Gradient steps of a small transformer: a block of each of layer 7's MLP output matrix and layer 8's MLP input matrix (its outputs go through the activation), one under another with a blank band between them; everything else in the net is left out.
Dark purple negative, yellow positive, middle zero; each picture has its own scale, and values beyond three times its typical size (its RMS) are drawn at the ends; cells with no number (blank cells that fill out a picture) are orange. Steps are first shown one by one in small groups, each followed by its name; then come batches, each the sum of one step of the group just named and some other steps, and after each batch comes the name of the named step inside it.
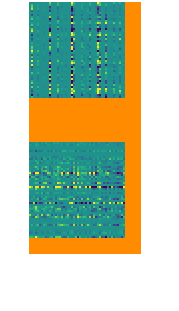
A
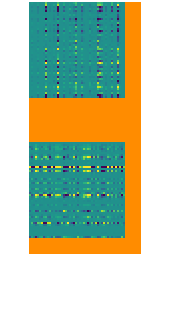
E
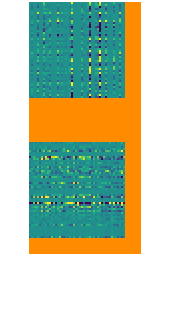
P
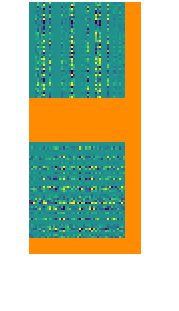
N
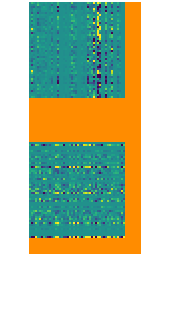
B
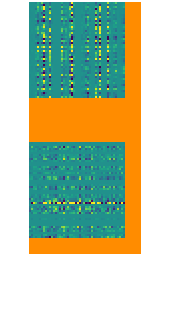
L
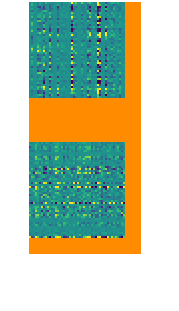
A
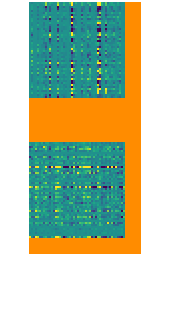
A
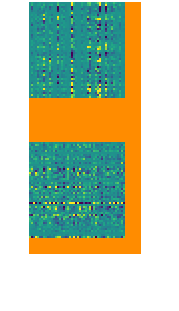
N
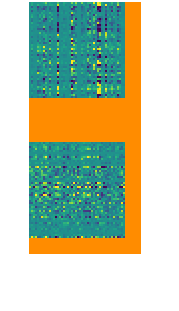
E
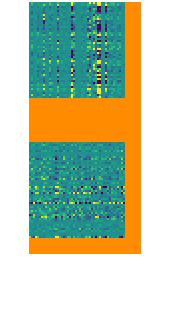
N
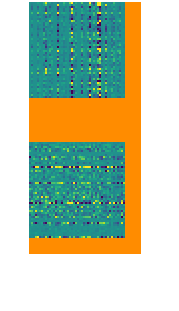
P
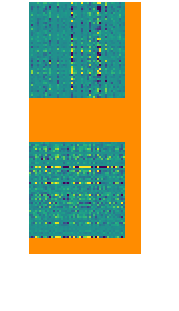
B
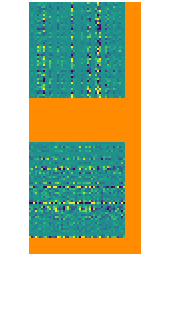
N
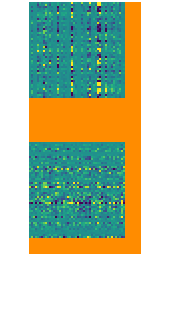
P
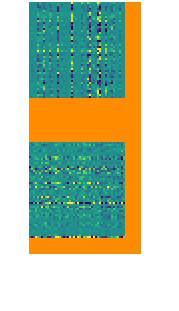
P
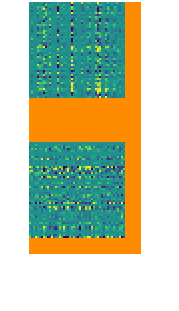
L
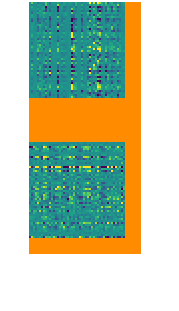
E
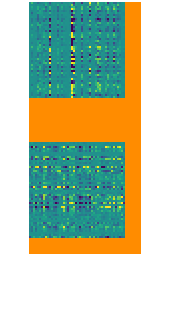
E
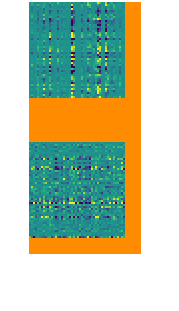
N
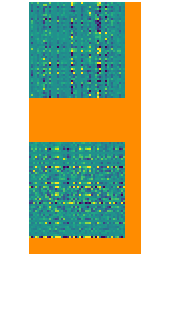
N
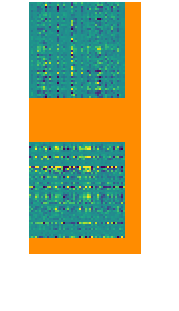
E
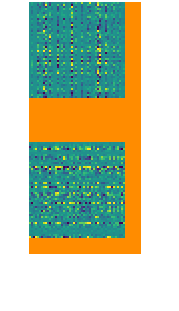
L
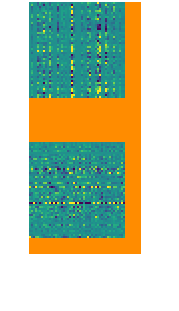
L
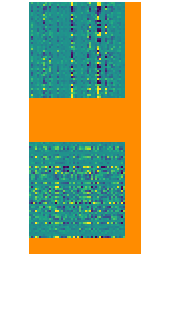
N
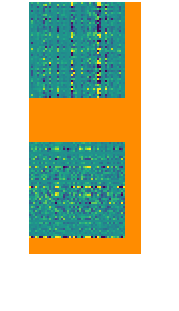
N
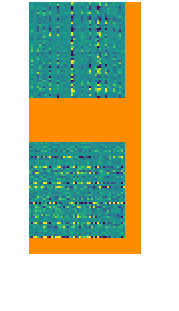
A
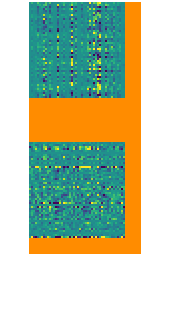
N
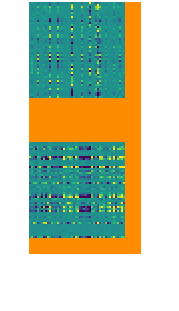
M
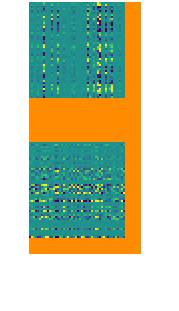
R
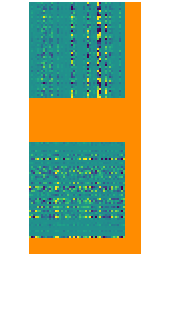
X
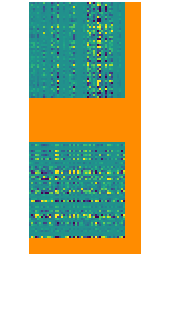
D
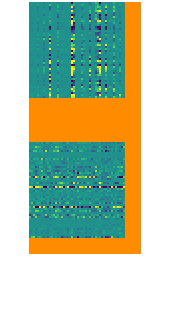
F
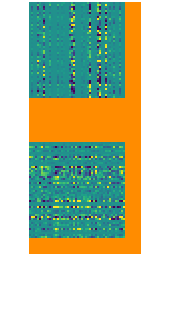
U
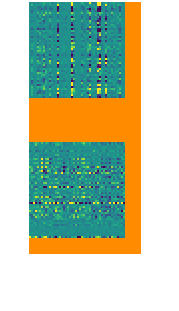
D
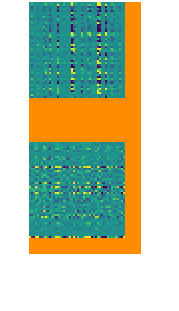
R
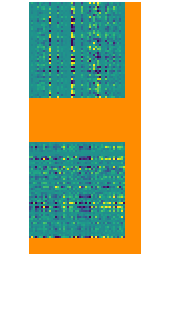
M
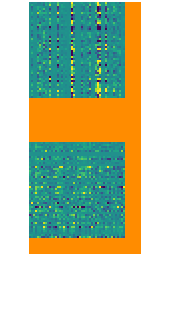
F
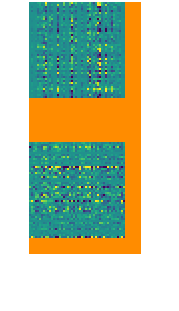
R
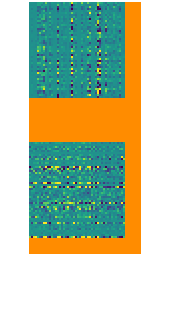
X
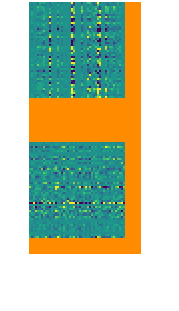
X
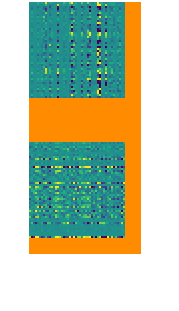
X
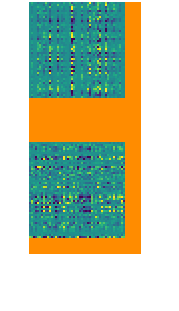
M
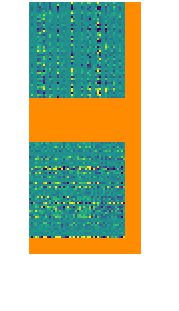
X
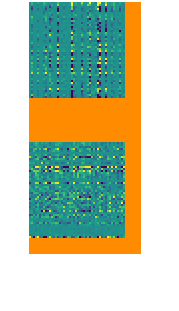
M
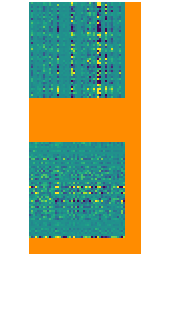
R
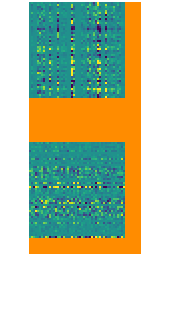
F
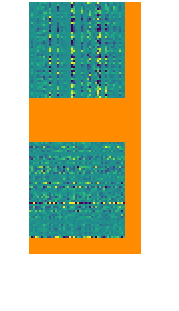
X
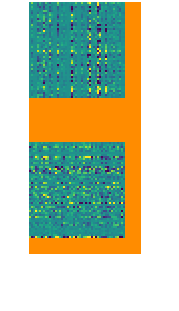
X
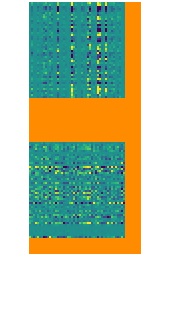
X
